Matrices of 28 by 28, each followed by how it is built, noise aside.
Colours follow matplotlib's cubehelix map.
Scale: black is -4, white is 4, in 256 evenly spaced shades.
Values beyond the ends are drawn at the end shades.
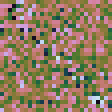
banded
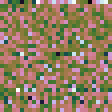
uneven rows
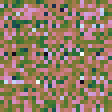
low rank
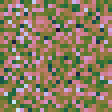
repeating rows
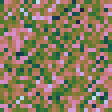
Hankel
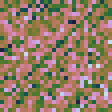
Hankel
